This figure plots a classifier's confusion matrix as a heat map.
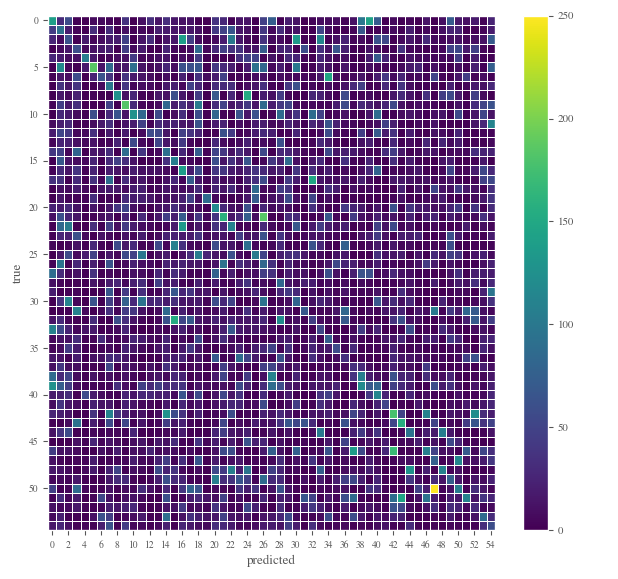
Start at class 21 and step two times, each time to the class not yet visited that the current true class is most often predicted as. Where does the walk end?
1
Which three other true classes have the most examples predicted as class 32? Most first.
17, 10, 24
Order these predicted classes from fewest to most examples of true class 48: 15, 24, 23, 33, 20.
23, 15, 20, 33, 24
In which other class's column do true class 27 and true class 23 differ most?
0
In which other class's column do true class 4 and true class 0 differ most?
39
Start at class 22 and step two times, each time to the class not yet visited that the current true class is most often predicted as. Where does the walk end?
40
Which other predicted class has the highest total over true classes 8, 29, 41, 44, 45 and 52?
24
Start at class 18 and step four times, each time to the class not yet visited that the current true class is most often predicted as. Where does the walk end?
7
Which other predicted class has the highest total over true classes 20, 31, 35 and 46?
42
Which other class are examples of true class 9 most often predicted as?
18
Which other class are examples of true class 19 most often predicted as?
25
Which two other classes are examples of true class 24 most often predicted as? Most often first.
15, 36
